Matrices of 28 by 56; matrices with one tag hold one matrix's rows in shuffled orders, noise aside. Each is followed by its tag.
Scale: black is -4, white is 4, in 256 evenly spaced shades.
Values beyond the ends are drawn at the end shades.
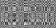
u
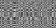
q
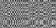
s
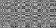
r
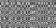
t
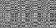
r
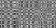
q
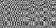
s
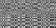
r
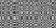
q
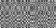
t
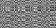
r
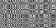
s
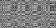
r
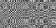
s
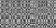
t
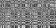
r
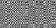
s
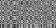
q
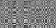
u
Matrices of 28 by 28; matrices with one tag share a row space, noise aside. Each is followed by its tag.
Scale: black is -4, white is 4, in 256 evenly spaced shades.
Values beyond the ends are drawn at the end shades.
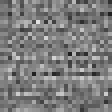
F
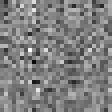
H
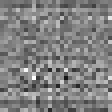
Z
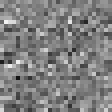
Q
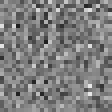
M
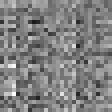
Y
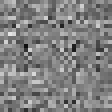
Y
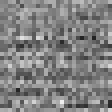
F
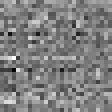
Y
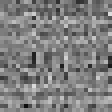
Z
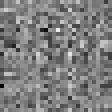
Q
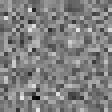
H
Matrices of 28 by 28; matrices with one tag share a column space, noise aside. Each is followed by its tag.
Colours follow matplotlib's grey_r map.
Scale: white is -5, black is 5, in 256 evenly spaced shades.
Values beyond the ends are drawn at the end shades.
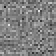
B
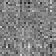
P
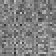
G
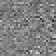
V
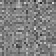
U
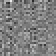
U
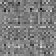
P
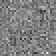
B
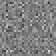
V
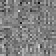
P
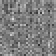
G
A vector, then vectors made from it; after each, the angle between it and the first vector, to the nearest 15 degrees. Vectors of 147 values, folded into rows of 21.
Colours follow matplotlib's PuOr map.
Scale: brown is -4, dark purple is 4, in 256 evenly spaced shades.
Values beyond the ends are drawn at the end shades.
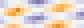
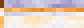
90 degrees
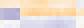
105 degrees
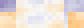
75 degrees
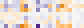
75 degrees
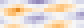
15 degrees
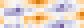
165 degrees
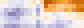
105 degrees
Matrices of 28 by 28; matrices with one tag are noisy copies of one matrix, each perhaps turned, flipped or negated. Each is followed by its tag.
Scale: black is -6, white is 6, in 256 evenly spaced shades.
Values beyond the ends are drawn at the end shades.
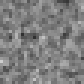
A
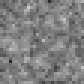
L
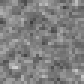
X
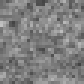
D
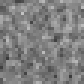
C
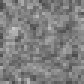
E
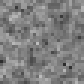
X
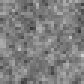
D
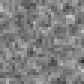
X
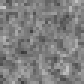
X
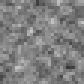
X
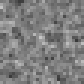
A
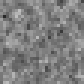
X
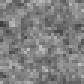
D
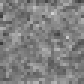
E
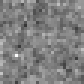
L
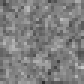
L
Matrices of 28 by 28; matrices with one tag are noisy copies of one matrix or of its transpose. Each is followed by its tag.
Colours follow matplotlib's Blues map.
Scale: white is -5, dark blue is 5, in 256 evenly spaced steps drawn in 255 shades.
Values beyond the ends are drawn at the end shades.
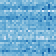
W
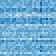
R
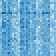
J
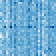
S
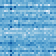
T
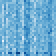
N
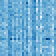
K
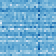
K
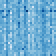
T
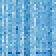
N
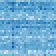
J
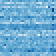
N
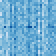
S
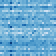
T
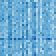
K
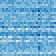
K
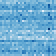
W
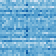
S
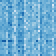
R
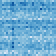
J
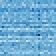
K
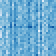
S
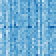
S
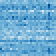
W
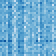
R
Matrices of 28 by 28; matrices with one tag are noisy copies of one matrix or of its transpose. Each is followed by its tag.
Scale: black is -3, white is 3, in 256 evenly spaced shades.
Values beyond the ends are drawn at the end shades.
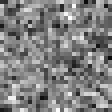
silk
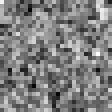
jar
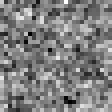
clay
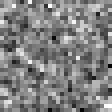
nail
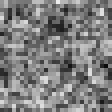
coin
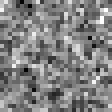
jar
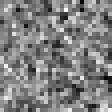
nail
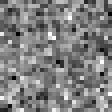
silk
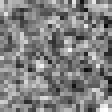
nail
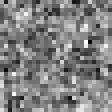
clay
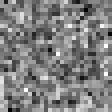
clay
